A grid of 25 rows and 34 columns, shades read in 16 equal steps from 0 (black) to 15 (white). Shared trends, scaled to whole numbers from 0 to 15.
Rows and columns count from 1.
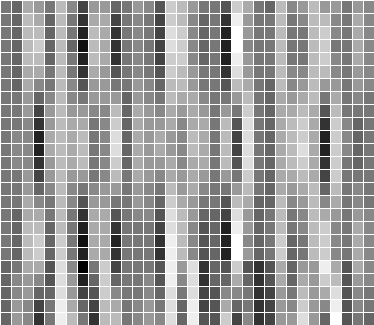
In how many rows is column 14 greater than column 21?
16
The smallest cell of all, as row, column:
21, 8
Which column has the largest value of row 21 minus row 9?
30
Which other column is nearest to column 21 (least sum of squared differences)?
11
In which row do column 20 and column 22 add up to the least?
25
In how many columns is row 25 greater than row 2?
15
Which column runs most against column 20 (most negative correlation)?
6
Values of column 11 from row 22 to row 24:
6 8 10
